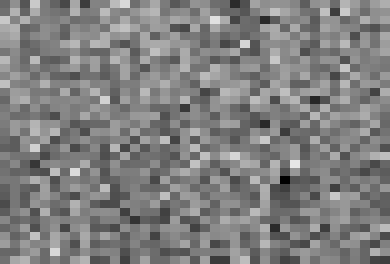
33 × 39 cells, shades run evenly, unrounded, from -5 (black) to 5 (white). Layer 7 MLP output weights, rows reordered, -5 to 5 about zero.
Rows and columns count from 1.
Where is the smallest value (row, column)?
23, 29
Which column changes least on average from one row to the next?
2
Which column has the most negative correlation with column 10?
21
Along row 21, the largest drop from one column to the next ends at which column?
31
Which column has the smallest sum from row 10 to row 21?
8
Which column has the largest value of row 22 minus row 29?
28
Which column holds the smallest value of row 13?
32
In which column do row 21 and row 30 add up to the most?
30
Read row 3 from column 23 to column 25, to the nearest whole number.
2 -2 -1
